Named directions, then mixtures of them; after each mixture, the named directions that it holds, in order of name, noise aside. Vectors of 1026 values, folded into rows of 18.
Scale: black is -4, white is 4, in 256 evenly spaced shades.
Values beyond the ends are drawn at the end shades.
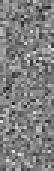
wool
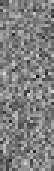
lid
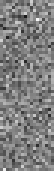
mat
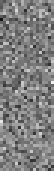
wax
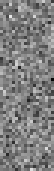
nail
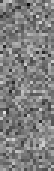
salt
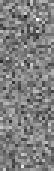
mat, nail.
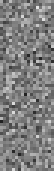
wool.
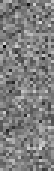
salt.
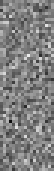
lid, nail, wool.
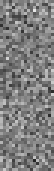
lid, mat, wax.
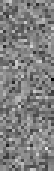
nail, salt.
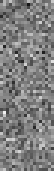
salt.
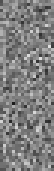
lid, wool.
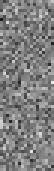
lid, mat, wax.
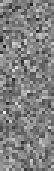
lid, mat, salt.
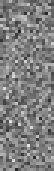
mat, wool.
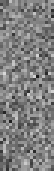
lid.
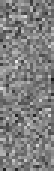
mat, nail.
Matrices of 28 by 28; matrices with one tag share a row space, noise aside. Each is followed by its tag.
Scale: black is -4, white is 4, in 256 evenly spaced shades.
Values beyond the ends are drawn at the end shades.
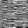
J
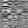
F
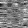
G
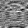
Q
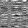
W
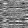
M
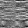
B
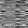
B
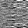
J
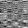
G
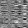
W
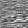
J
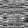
M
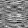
Q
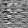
F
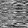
J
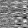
W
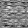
F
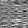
W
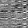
W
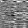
J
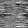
B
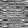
M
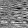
W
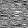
W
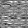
F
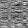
W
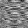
Q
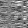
W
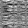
F
